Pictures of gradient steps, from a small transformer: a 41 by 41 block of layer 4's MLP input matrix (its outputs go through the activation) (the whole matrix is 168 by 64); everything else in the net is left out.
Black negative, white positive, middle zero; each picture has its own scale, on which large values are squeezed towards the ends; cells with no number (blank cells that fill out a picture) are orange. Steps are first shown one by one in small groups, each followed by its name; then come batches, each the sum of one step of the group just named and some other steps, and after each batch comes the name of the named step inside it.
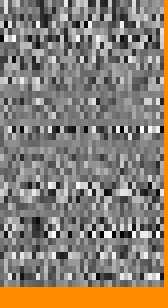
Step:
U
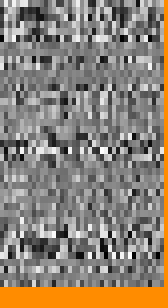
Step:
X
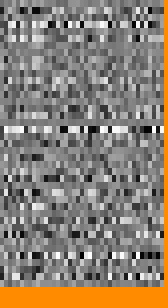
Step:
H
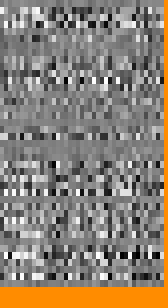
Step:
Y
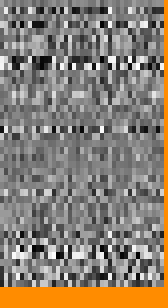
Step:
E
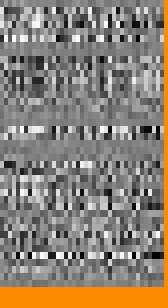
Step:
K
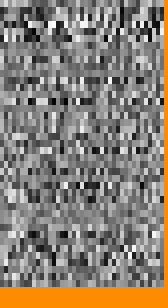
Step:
X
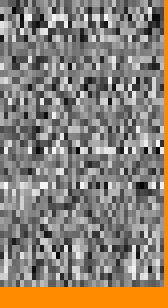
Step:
E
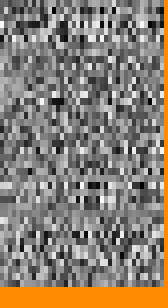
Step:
E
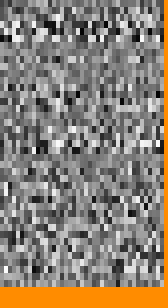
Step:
H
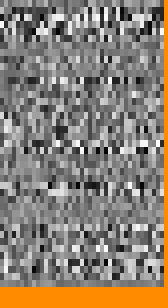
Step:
H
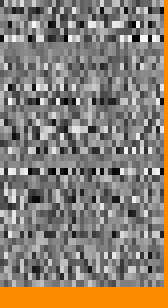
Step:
H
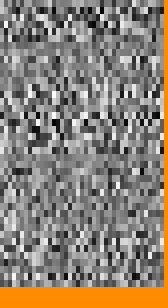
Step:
Y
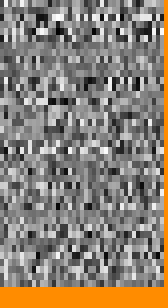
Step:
X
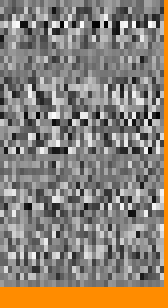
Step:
Y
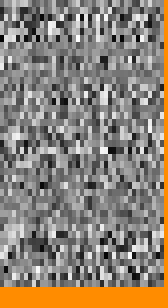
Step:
X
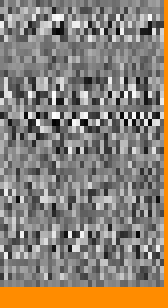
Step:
Y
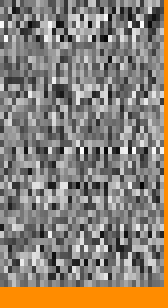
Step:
Y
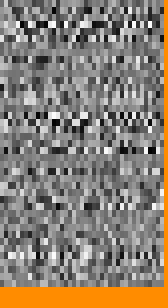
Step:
E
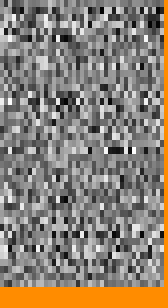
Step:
H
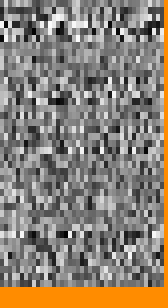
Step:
X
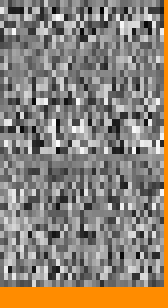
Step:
Y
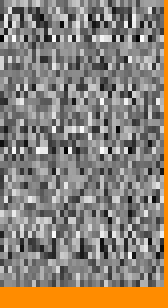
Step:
X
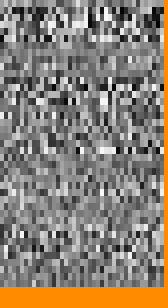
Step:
X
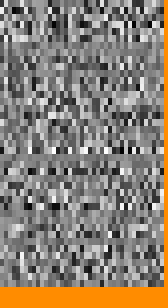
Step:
K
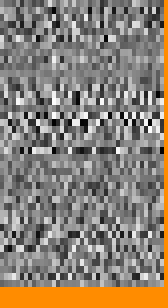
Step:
U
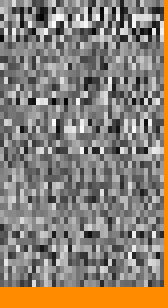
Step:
X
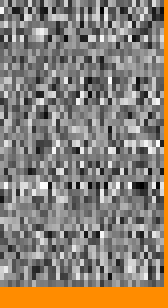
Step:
K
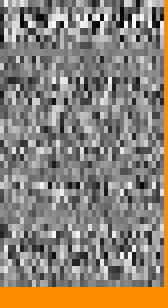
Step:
X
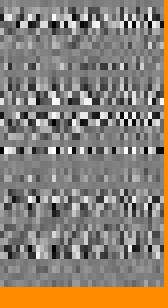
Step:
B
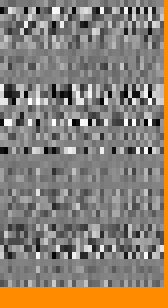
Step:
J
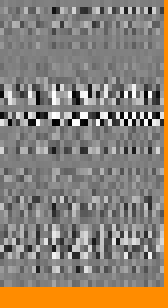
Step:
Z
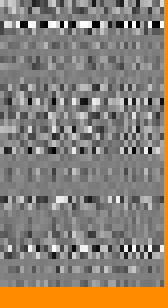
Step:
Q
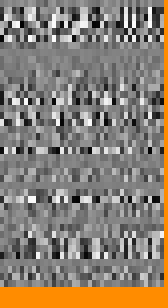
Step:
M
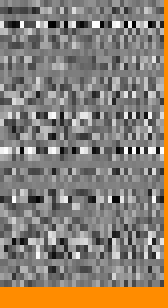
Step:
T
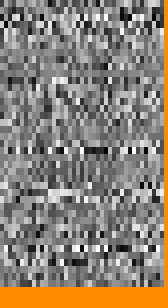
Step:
B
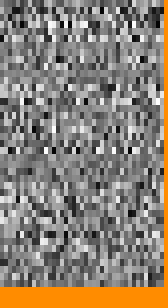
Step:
Q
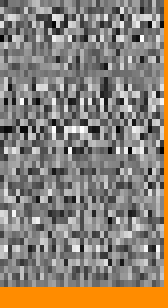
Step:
B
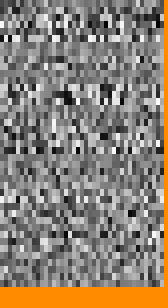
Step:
J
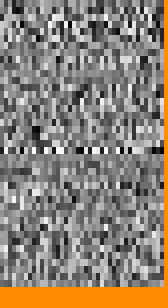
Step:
M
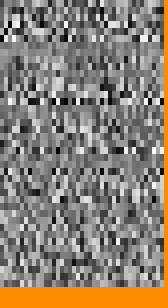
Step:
M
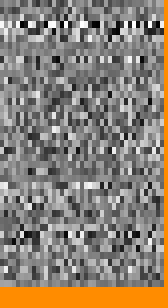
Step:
Q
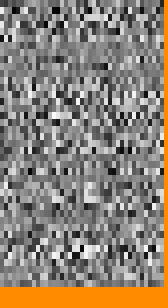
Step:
Z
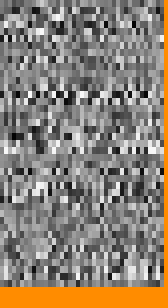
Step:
T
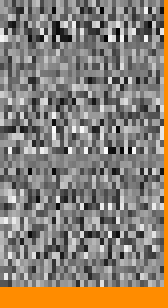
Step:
T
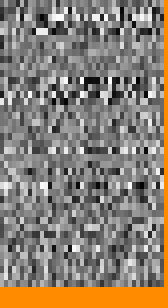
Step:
B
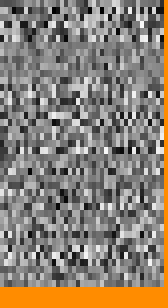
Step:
Z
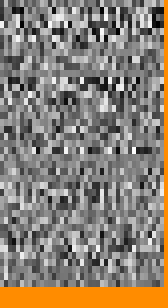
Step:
M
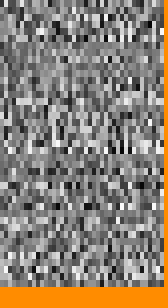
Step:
T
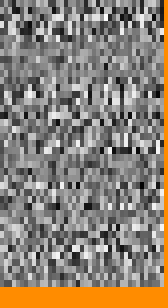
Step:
Z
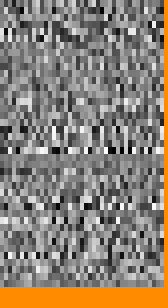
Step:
M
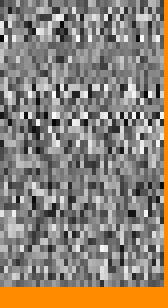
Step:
Z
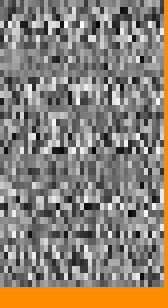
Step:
Q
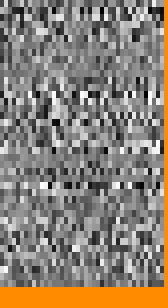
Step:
Z
